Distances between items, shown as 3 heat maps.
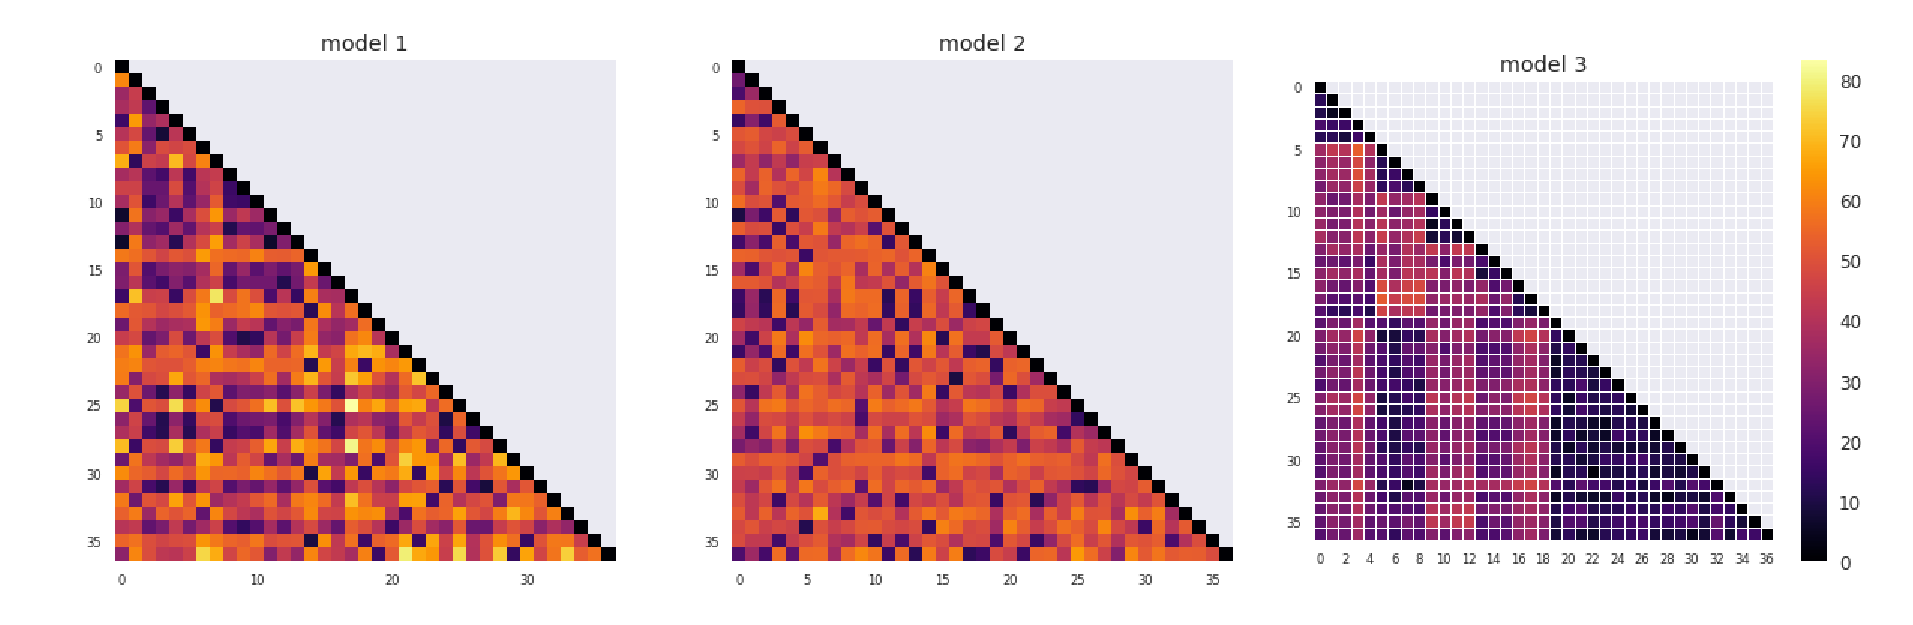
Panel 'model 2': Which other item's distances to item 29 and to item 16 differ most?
23
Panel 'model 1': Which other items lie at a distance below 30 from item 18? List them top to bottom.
14, 22, 30, 35
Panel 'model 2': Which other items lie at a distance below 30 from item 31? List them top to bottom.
9, 25, 26
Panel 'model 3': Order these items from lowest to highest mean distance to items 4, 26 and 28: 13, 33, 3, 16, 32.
33, 32, 13, 16, 3
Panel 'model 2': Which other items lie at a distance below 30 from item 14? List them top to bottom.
5, 30, 34
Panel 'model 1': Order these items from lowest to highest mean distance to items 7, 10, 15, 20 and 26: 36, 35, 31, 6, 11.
31, 11, 6, 36, 35
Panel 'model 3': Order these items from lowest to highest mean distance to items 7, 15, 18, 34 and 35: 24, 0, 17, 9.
24, 0, 17, 9
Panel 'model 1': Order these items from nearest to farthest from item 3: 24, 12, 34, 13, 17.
24, 12, 34, 13, 17
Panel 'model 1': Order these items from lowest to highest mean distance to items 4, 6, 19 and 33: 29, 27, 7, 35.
27, 29, 35, 7
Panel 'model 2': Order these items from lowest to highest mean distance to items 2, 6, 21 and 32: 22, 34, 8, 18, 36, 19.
18, 36, 19, 22, 34, 8
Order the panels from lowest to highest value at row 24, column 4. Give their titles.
model 3, model 1, model 2
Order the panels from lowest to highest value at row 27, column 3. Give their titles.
model 1, model 3, model 2
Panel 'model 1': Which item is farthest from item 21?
36
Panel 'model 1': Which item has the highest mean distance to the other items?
25
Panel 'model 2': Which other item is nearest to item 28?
7
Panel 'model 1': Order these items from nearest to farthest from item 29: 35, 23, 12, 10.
12, 10, 35, 23
